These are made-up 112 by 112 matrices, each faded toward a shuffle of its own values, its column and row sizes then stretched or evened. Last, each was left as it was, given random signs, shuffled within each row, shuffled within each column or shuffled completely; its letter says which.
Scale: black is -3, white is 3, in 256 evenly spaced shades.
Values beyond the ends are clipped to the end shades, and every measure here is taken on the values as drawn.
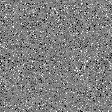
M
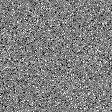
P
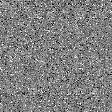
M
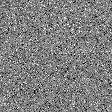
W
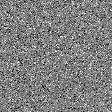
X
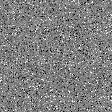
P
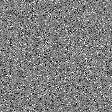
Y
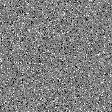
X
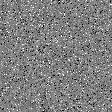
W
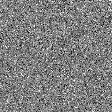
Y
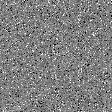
X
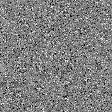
X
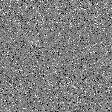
P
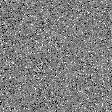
X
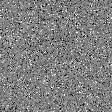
W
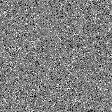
X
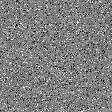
P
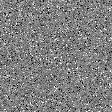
X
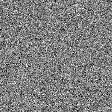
P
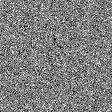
P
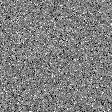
W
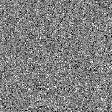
M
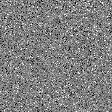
M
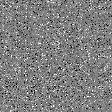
M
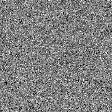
Y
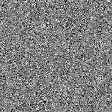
M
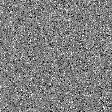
X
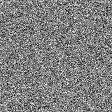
W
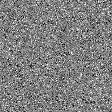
Y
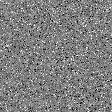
W
